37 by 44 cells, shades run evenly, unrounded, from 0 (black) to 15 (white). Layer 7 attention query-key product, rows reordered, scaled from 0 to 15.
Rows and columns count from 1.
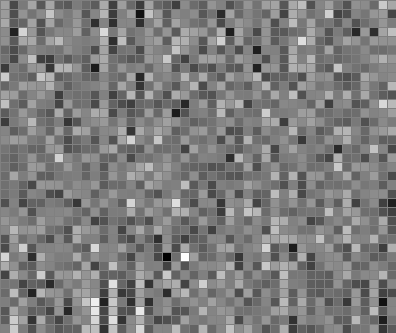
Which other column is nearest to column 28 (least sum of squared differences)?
37
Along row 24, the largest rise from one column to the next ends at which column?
26
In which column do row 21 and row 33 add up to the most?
21
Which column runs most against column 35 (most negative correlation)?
32
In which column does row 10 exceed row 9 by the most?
30
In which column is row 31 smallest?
1
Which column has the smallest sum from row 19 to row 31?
44
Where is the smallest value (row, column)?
29, 19
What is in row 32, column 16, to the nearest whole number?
11
